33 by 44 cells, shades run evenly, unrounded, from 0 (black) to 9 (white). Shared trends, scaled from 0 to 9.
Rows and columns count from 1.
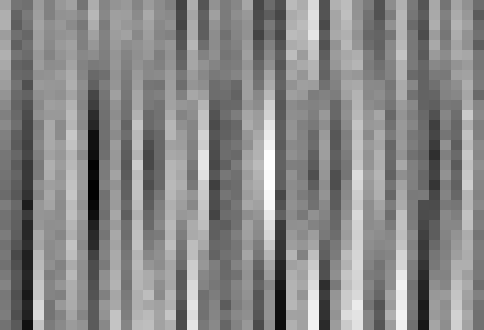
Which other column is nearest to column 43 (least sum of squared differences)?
7
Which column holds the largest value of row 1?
29
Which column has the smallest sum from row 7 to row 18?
9
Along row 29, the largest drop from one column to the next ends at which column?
30
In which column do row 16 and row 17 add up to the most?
25
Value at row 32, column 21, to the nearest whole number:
4
